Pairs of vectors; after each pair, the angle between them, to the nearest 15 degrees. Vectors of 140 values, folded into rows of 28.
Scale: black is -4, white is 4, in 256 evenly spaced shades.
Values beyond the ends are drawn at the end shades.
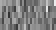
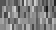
135 degrees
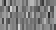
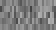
90 degrees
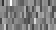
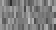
135 degrees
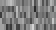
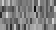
45 degrees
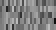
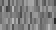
30 degrees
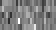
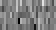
135 degrees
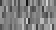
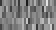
15 degrees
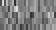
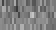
135 degrees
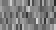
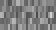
75 degrees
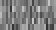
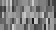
135 degrees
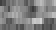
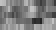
165 degrees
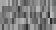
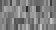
135 degrees
